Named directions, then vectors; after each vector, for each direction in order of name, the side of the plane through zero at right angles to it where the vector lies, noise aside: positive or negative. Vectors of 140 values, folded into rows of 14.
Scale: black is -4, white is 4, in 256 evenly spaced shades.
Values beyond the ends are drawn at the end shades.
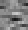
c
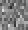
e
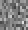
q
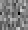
negative, negative, positive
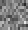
positive, positive, negative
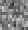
negative, positive, positive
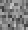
positive, negative, negative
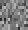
positive, positive, negative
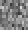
negative, positive, positive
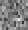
negative, positive, negative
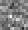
negative, positive, positive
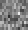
positive, positive, negative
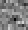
positive, positive, positive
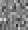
positive, negative, positive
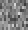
positive, positive, negative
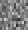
positive, negative, positive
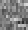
negative, negative, negative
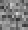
positive, negative, negative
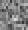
negative, negative, negative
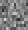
positive, negative, positive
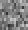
negative, negative, positive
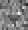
positive, positive, negative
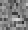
negative, positive, negative
